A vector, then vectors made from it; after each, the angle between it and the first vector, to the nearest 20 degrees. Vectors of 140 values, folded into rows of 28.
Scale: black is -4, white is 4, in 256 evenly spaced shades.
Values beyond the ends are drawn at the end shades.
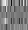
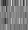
160 degrees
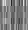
40 degrees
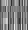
60 degrees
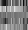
140 degrees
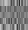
60 degrees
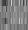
160 degrees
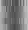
100 degrees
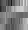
80 degrees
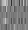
20 degrees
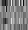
160 degrees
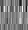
100 degrees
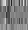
40 degrees
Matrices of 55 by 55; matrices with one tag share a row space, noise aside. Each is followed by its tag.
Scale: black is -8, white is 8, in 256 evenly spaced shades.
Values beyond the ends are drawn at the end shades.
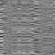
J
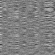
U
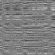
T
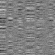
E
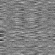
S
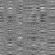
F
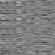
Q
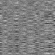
U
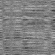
T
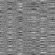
F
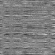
T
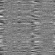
J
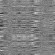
J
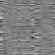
J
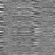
J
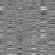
F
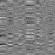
E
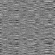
U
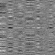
E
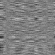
S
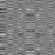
E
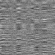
Q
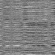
T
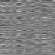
Q
